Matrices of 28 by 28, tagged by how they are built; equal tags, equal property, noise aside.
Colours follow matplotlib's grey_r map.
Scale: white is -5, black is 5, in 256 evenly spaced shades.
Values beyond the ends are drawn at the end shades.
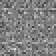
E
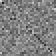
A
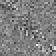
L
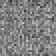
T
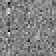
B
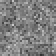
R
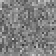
R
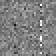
B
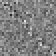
L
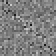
L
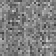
T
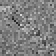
L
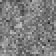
R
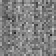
T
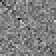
A
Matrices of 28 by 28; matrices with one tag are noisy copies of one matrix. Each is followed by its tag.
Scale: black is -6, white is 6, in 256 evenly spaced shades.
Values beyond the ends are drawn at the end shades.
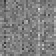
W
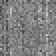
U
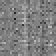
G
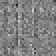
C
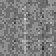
G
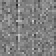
C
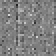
C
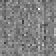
W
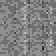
G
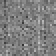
W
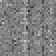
G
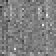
U
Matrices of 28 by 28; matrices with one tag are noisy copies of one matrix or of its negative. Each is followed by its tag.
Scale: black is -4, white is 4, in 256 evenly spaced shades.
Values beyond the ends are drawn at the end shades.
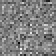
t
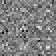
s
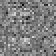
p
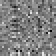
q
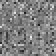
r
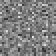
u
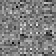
t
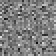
u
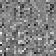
r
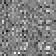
s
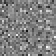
s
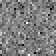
r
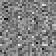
u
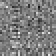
q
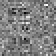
p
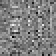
q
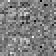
p
